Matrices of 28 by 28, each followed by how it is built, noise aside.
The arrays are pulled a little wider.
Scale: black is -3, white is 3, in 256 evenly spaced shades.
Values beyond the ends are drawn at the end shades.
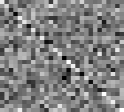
diagonal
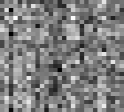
blocks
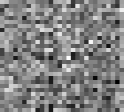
blocks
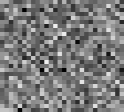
Toeplitz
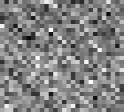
Toeplitz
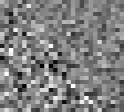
lower triangular
